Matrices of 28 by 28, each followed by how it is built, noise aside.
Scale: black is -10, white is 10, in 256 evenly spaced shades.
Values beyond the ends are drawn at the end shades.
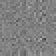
low rank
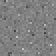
sparse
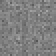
blocks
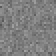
blocks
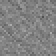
Toeplitz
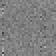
uneven columns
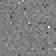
sparse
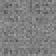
blocks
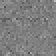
uneven rows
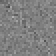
banded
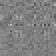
low rank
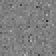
sparse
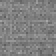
blocks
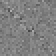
banded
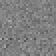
uneven rows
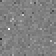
sparse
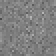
uneven columns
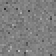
sparse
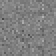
uneven columns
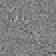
banded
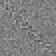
banded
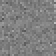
uneven columns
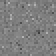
sparse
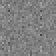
uneven columns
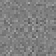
low rank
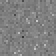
sparse
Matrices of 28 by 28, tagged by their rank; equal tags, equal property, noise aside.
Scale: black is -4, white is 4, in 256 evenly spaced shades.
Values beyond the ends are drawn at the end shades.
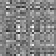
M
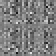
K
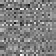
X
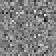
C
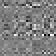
X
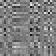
M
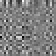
M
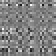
M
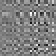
M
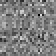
K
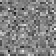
C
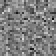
C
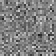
C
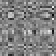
M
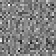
C
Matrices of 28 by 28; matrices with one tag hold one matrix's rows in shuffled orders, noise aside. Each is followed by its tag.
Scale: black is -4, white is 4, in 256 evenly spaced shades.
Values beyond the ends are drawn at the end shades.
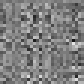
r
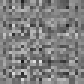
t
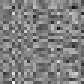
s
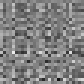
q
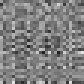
q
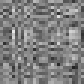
s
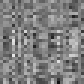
s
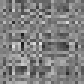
t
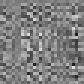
r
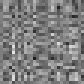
s
